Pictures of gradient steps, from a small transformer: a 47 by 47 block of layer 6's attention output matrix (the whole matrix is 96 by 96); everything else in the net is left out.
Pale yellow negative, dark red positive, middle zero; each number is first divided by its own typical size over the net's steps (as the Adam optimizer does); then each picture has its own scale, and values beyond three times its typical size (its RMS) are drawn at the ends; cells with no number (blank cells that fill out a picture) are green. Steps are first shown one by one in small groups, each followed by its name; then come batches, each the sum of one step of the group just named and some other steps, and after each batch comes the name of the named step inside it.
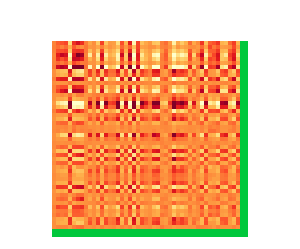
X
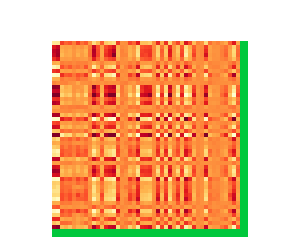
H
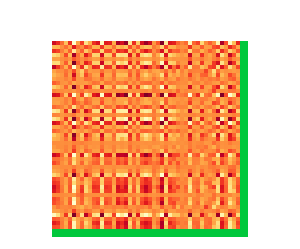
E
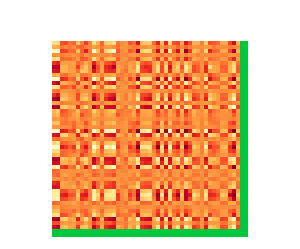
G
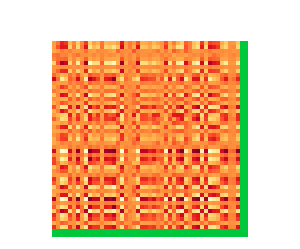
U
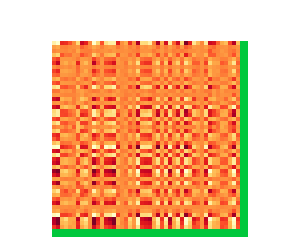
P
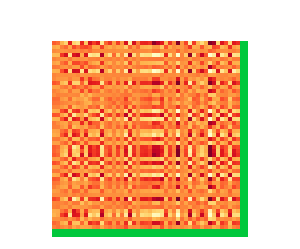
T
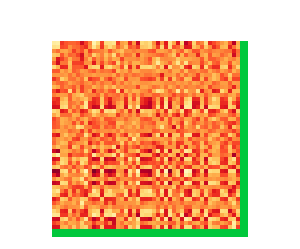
P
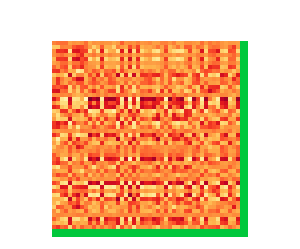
X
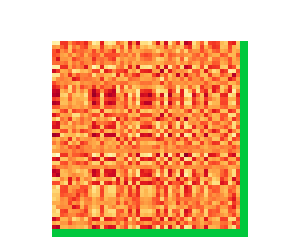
H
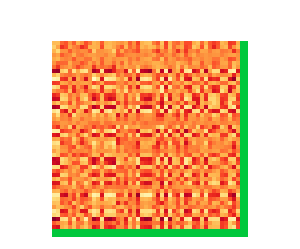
G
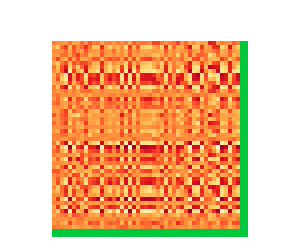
T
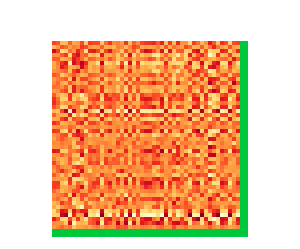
T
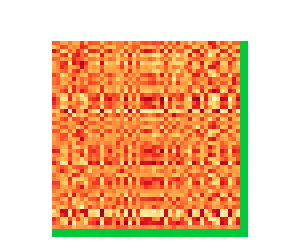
T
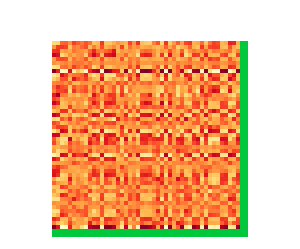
H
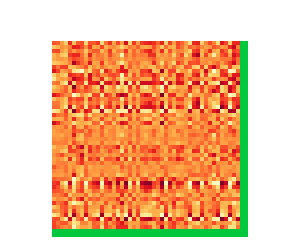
E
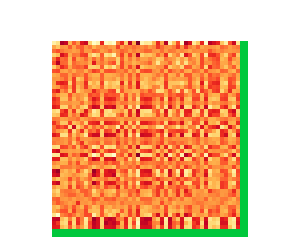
P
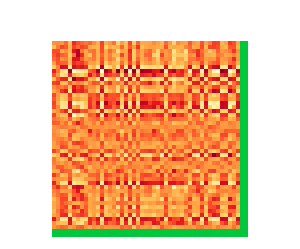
X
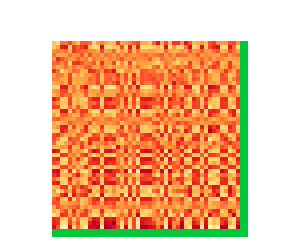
P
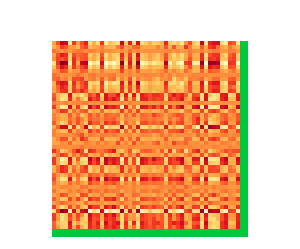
U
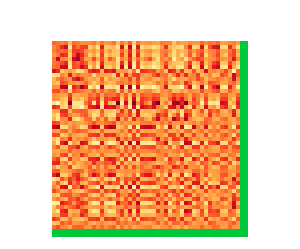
X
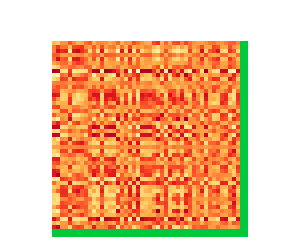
H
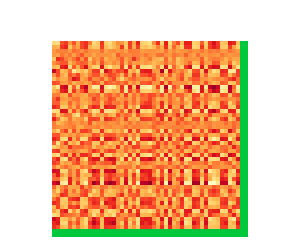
P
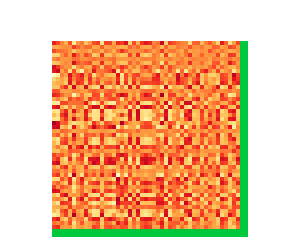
E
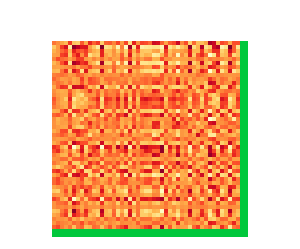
T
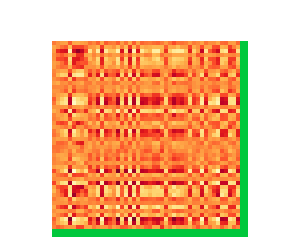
X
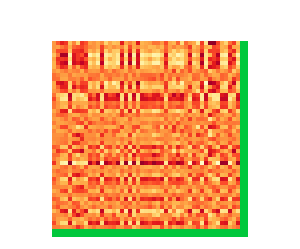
T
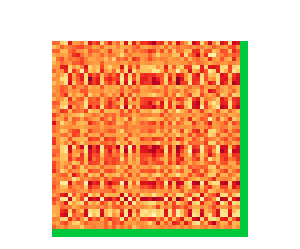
T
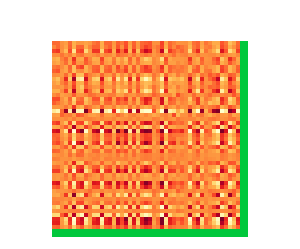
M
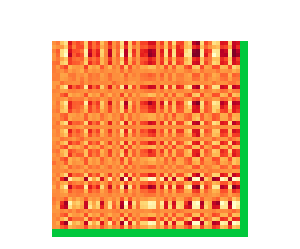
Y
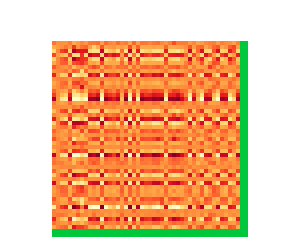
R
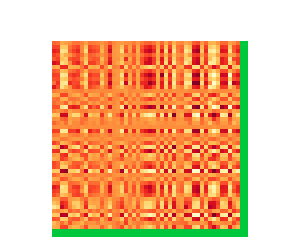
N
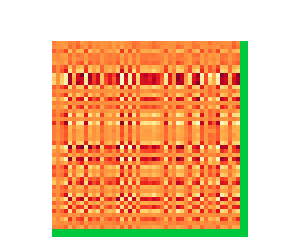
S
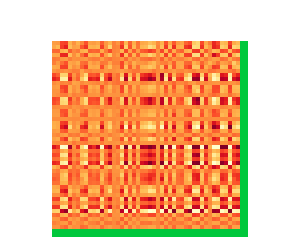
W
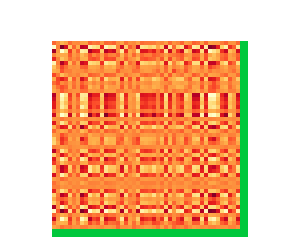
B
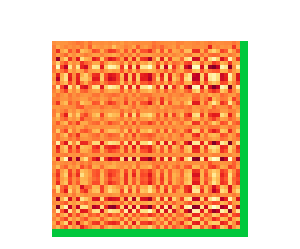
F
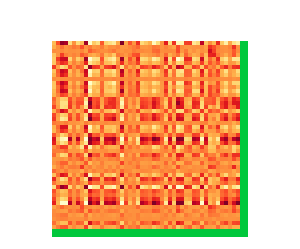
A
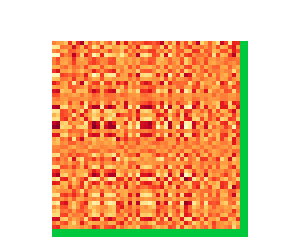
Y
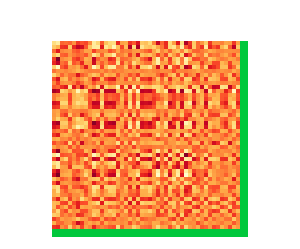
F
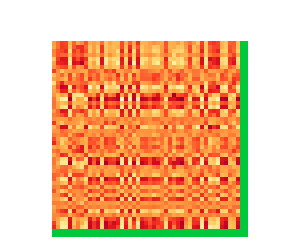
S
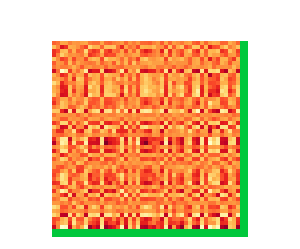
M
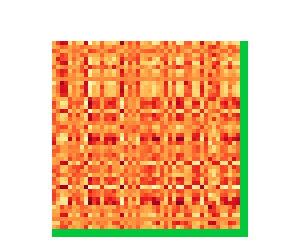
A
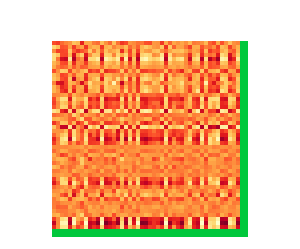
M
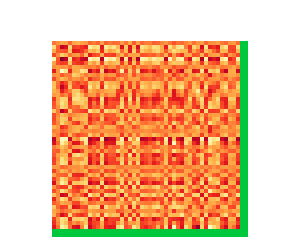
R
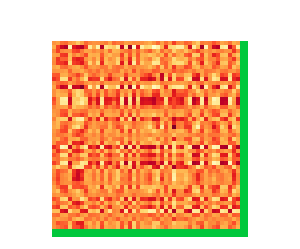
W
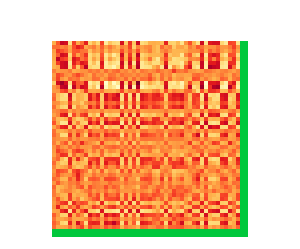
F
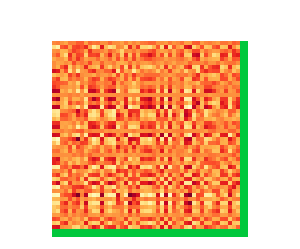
Y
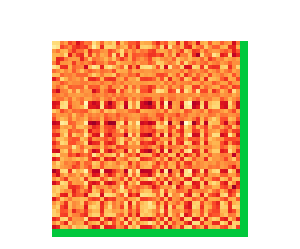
Y
